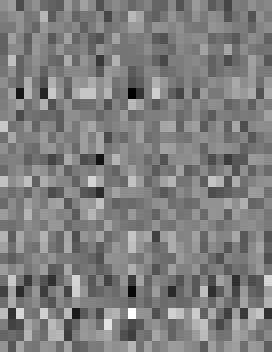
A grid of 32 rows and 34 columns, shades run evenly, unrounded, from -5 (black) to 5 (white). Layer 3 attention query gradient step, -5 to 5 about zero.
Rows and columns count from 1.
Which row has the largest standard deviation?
29
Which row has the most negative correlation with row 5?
12
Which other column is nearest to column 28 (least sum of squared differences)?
21
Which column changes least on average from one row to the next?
24
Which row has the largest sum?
17
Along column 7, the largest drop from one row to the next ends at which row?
10
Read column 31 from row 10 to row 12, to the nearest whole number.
0 0 -2
